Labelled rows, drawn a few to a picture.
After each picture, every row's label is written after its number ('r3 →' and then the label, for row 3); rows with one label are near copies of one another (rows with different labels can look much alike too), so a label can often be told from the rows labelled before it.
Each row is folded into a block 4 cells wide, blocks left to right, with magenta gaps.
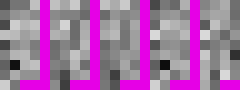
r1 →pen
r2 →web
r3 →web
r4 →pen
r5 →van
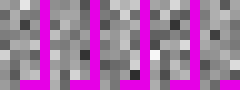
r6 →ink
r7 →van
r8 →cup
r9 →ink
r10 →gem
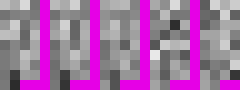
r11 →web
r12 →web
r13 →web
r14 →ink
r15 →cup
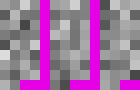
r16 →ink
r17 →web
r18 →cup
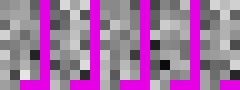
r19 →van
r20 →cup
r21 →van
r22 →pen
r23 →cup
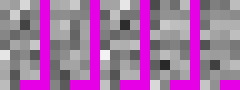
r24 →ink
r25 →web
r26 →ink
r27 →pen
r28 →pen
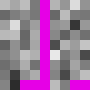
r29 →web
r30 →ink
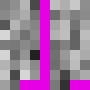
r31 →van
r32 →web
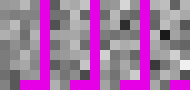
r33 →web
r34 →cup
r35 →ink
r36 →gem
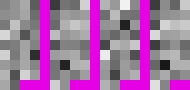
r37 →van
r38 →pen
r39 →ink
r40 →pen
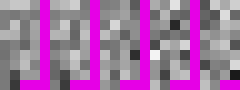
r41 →web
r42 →web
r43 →van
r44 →ink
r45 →cup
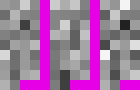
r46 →ink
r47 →web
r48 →ink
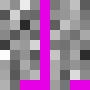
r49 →ink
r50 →van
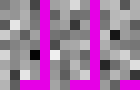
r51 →van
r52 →ink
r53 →gem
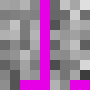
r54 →web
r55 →cup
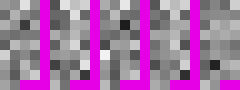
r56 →ink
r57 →cup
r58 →ink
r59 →cup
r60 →pen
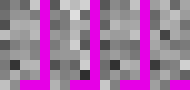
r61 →pen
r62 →cup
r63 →pen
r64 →gem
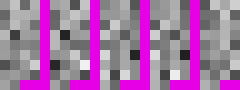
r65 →gem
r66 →gem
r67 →van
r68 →van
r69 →cup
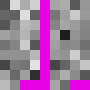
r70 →cup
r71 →gem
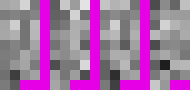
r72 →web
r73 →cup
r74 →web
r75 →pen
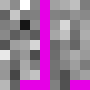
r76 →ink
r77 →web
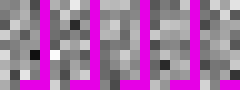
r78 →van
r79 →ink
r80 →web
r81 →pen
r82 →cup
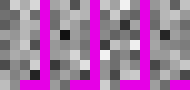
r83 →cup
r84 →gem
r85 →ink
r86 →gem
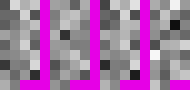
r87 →cup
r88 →gem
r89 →cup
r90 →ink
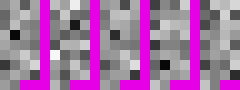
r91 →gem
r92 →ink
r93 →gem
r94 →pen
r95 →cup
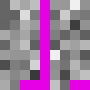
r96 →cup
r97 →ink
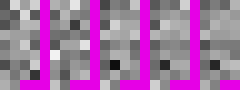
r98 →cup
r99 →ink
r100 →pen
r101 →pen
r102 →pen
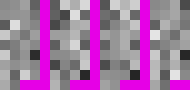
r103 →van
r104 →cup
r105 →cup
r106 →van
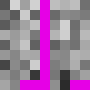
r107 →cup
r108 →web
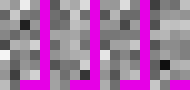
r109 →ink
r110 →cup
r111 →ink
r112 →pen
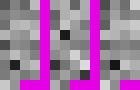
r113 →pen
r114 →gem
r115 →pen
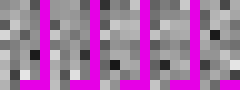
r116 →van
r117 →van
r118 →pen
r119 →pen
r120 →gem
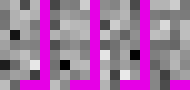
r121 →gem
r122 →pen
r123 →van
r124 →web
